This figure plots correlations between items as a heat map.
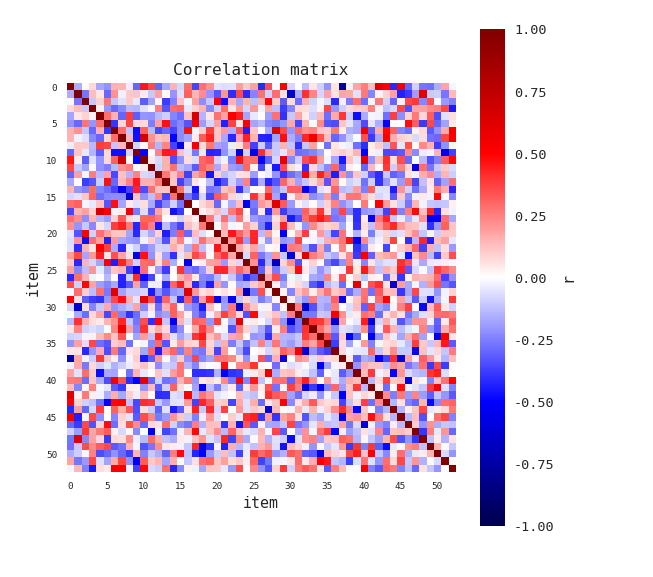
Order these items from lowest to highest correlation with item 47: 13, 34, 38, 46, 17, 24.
13, 38, 24, 46, 34, 17
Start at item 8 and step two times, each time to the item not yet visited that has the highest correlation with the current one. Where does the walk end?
4
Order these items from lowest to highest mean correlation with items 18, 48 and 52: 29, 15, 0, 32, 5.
5, 15, 0, 29, 32
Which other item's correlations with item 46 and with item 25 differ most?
40
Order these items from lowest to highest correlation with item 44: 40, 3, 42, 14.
14, 42, 3, 40
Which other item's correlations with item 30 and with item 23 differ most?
32
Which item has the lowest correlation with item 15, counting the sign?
8
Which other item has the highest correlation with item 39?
27
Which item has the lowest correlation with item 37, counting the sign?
0
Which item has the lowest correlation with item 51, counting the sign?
9
